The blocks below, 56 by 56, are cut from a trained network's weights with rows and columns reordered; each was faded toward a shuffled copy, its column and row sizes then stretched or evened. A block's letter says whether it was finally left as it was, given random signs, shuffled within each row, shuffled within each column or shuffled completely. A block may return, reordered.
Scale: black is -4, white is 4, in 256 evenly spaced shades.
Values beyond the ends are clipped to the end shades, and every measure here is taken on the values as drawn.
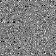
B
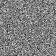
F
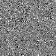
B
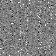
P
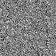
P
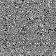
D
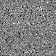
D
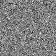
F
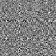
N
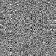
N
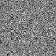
N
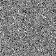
P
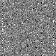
P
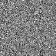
P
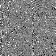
P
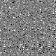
N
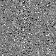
P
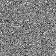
D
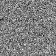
D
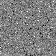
F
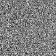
B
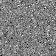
F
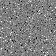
F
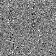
P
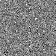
P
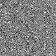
B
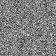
F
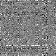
N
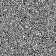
F
